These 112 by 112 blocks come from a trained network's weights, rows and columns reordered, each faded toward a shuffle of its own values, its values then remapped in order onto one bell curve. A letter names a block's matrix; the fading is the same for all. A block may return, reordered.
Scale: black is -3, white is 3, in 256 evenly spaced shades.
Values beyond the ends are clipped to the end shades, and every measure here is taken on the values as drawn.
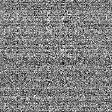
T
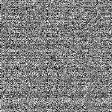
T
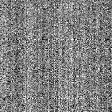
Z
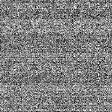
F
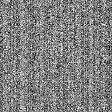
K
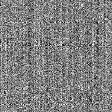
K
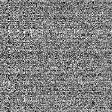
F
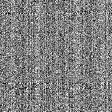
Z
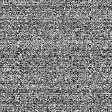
F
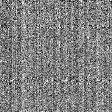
Z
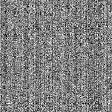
Z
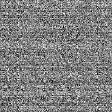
T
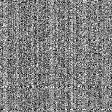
Z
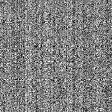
K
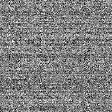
T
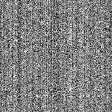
K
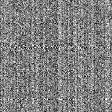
Z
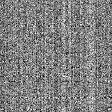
Z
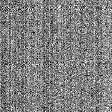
Z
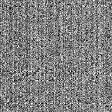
Z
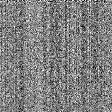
K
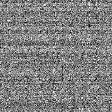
T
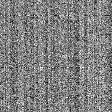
Z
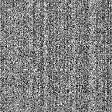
K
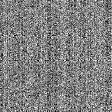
K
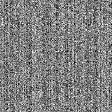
K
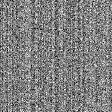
K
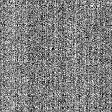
K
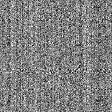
K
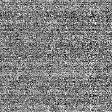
T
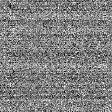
T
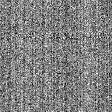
K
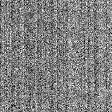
K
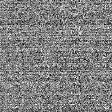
T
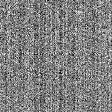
K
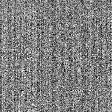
K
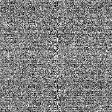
F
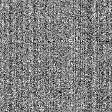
K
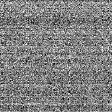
T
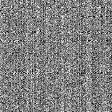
K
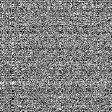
F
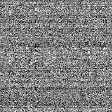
T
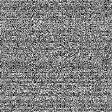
T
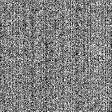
K
